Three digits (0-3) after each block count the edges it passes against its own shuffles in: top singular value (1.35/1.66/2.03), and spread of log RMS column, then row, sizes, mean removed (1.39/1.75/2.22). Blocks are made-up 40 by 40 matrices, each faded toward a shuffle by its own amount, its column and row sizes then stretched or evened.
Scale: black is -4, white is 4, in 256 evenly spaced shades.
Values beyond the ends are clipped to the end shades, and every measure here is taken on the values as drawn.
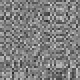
3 2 1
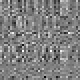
3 1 3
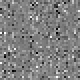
0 3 1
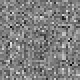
2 1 0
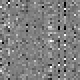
2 3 0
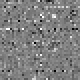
0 1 2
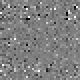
0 2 2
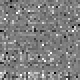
1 0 2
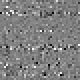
0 0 3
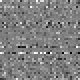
1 0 3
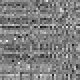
3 0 2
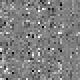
0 3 1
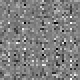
1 3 2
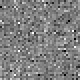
1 0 1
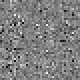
0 2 1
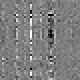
3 3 1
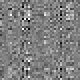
3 3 2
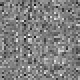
2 2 0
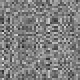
3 2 1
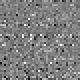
1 0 3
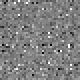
0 0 2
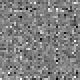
0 2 2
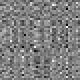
3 2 1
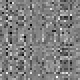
3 3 0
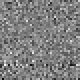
1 1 2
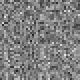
2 0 0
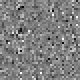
1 2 0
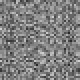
3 0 2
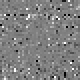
0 1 3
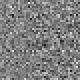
2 1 1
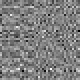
3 0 2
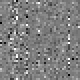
1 3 0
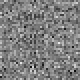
2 1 0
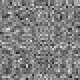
2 0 0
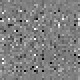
0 2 2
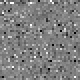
0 0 2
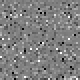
0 0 1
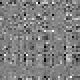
3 2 3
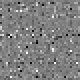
0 1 2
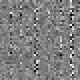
2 3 0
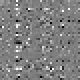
2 3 2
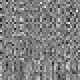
3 3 0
